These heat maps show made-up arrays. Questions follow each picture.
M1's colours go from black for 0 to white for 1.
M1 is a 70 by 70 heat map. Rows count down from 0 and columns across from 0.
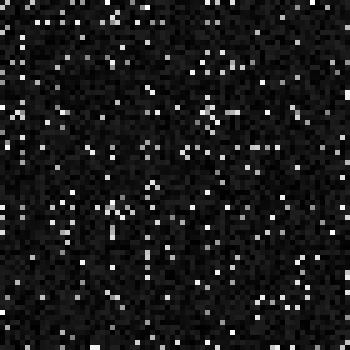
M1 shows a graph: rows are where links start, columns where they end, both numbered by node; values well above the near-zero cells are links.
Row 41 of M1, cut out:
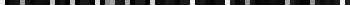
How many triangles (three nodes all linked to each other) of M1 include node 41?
7
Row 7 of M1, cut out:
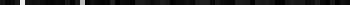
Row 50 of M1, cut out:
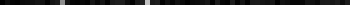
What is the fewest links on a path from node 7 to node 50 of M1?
3
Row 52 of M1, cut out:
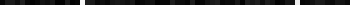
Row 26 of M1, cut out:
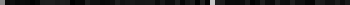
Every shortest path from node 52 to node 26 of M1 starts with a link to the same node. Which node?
node 16
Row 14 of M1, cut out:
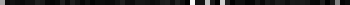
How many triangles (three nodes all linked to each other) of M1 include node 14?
2
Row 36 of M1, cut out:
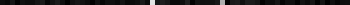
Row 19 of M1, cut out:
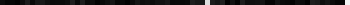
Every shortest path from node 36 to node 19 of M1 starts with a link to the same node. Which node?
node 30
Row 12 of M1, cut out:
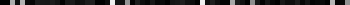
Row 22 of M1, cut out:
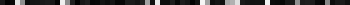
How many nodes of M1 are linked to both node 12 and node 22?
3
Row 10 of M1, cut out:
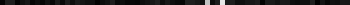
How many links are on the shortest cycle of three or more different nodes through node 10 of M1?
4
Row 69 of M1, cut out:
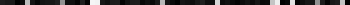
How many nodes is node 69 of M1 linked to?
11
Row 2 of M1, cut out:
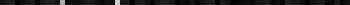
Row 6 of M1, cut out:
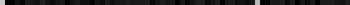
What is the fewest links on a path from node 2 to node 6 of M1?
4
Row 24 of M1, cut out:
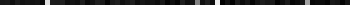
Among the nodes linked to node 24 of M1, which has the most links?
node 43
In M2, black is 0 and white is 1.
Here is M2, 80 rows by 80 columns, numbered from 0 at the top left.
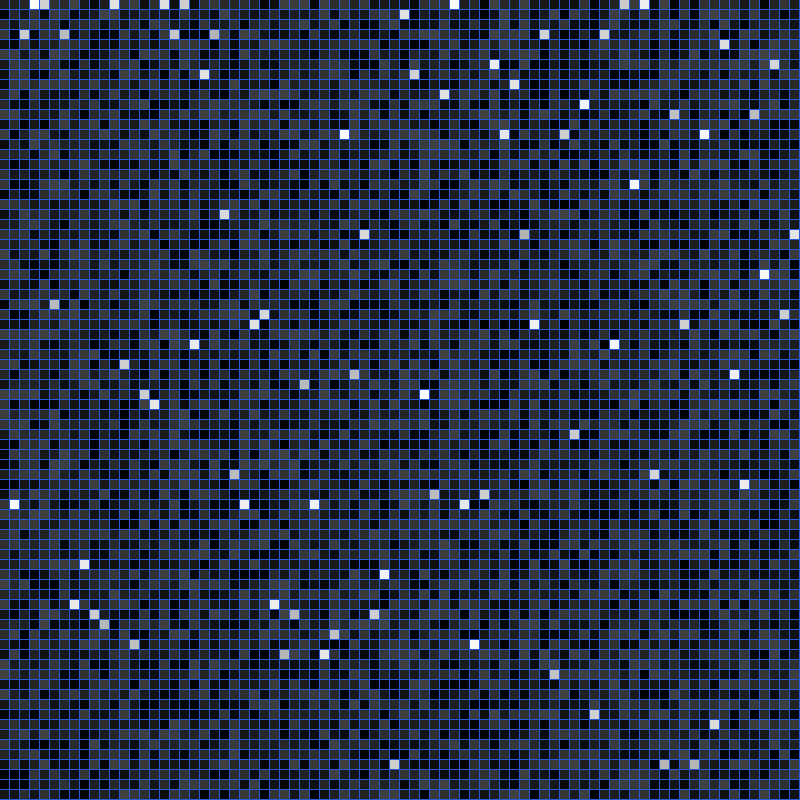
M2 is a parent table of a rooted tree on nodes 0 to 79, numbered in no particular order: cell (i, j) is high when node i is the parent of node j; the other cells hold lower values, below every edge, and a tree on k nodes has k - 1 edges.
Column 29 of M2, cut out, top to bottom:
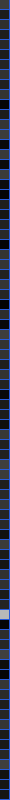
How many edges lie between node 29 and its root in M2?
5
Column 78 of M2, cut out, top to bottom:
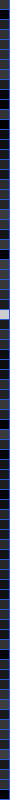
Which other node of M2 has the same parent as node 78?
26
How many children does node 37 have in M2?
2
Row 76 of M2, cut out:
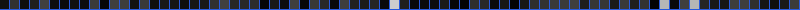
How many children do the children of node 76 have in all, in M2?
2
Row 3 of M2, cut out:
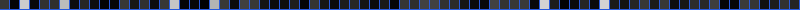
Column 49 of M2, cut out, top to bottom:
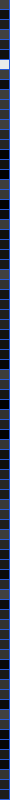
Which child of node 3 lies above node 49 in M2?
6
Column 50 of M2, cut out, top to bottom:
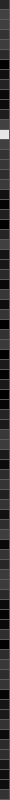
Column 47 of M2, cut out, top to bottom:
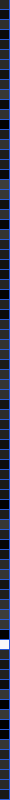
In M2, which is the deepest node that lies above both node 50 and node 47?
64
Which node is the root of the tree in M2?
0
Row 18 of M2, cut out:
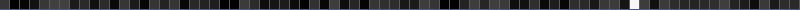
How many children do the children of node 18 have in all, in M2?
1
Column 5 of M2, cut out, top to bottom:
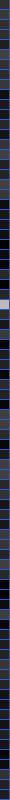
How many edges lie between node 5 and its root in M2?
8
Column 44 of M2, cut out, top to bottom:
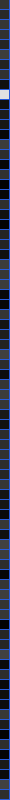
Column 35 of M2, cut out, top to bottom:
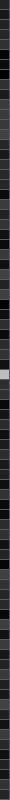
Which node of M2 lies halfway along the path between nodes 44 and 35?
61
